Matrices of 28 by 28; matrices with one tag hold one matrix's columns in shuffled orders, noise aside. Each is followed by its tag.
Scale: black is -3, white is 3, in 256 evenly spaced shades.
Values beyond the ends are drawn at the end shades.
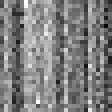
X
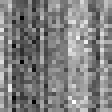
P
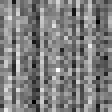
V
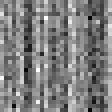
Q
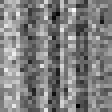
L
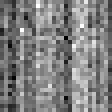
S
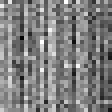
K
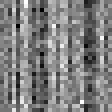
X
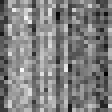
L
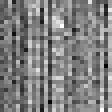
V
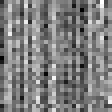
X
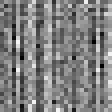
K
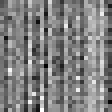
V
